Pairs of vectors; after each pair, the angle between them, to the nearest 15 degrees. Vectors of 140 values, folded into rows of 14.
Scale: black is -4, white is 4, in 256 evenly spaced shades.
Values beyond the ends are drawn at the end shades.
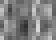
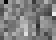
135 degrees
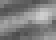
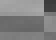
105 degrees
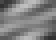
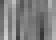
105 degrees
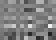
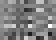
15 degrees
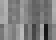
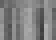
120 degrees
